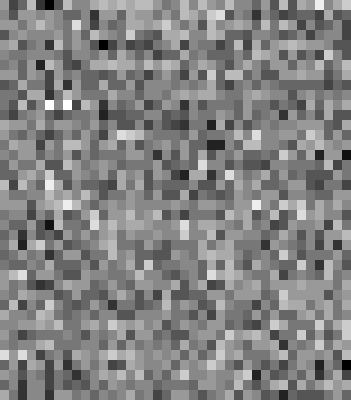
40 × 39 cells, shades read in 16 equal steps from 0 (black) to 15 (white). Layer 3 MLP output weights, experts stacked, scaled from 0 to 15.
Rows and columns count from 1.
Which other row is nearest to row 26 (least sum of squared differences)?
10
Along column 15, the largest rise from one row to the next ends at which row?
14
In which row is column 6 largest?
11
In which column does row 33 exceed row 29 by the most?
5
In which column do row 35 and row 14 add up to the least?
12
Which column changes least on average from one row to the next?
22
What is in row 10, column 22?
9
